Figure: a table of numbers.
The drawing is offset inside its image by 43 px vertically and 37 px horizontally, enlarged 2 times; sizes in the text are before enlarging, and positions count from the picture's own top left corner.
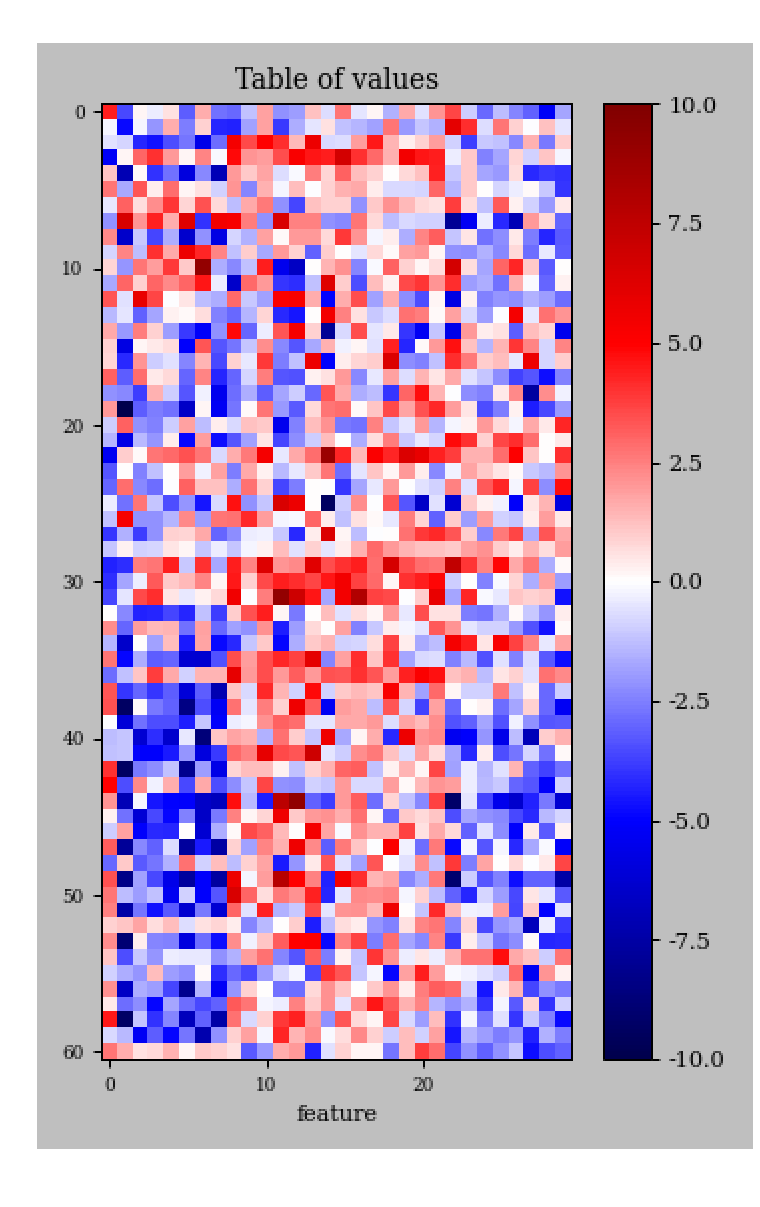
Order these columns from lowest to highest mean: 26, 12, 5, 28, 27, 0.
5, 28, 27, 26, 0, 12
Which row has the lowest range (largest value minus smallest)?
28
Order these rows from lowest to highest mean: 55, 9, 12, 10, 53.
53, 55, 12, 9, 10
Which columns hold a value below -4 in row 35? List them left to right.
1, 5, 6, 29
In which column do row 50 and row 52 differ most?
13
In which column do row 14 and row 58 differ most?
1
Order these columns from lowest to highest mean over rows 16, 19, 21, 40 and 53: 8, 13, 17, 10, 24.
24, 8, 17, 10, 13
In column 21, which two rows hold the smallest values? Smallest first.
26, 23
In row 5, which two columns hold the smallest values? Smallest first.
29, 9
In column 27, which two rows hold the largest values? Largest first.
16, 24
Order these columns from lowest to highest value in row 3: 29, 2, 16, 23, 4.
29, 23, 4, 2, 16
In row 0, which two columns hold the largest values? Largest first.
0, 22
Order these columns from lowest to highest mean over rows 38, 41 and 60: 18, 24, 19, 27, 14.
14, 27, 24, 19, 18
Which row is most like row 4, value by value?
8
